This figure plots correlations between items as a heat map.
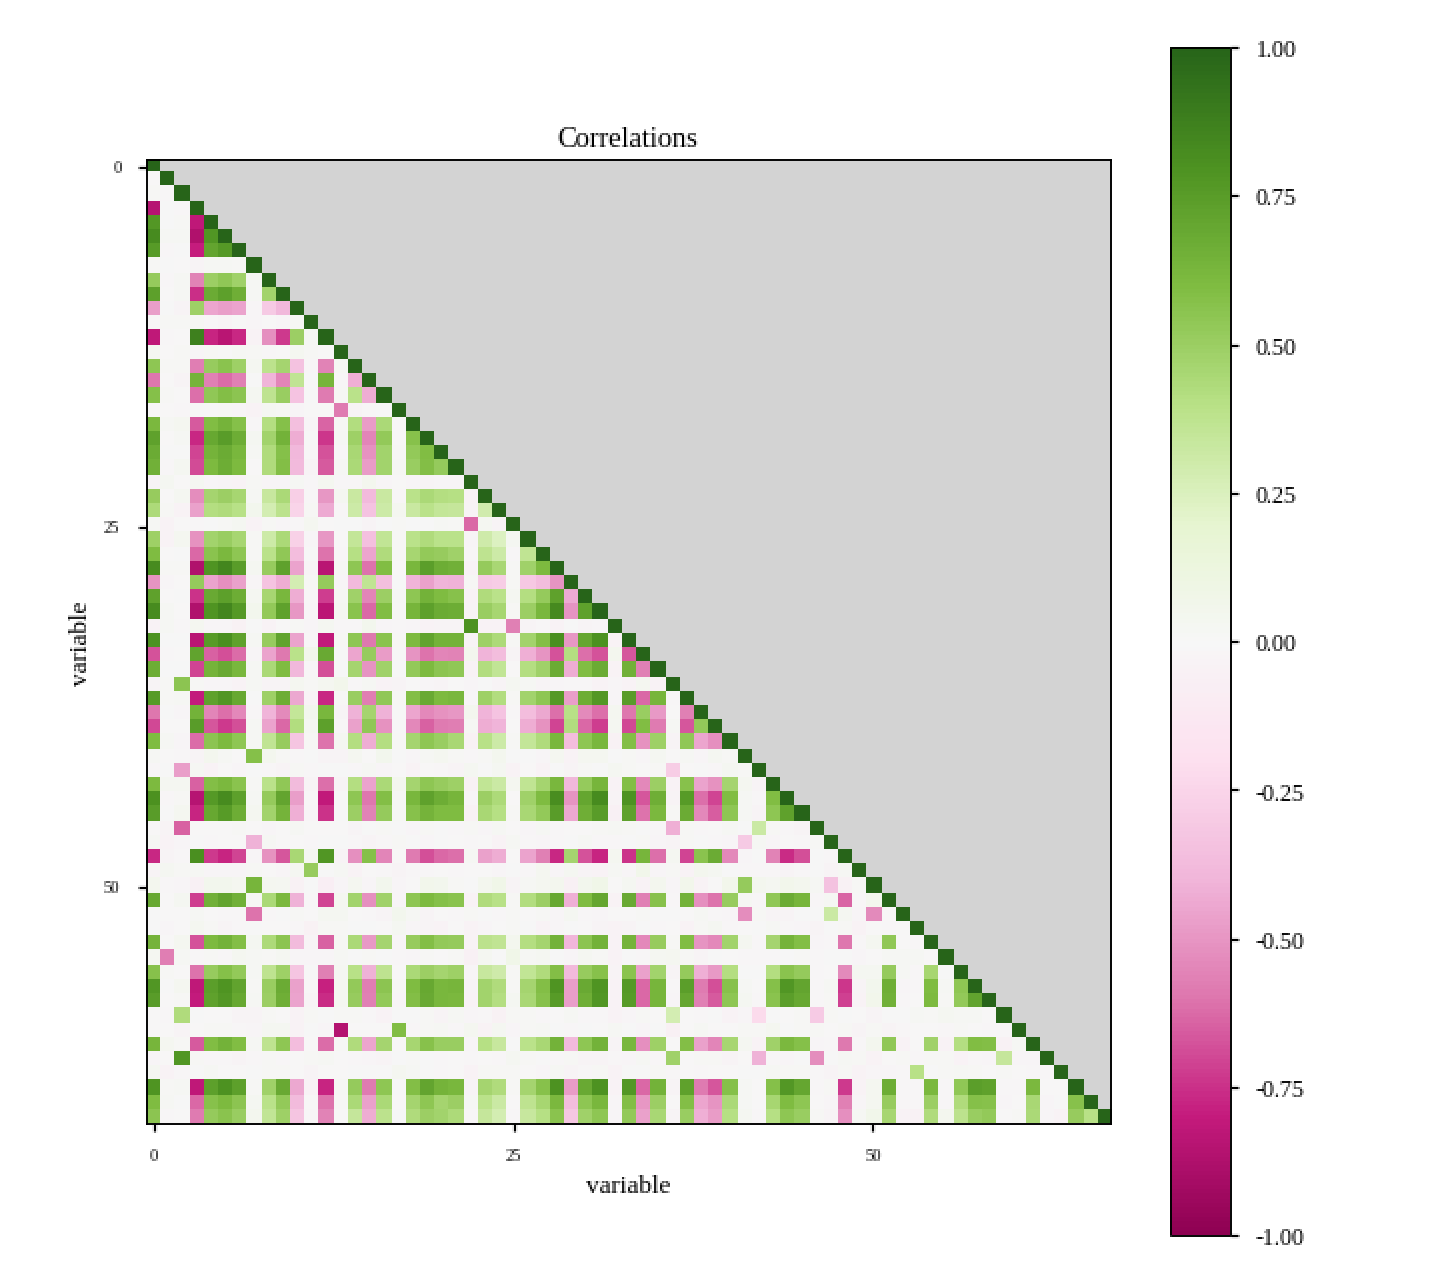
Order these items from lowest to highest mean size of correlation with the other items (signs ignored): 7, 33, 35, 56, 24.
7, 24, 56, 35, 33
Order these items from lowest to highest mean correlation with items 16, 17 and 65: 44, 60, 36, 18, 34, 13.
34, 13, 36, 60, 18, 44
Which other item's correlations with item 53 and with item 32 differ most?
22
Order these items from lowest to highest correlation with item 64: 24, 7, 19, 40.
7, 24, 40, 19
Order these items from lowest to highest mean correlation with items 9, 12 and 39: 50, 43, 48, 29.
43, 50, 29, 48
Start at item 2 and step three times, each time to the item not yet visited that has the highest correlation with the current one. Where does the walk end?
59
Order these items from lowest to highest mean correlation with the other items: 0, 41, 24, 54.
41, 24, 54, 0
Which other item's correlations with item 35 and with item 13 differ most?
60
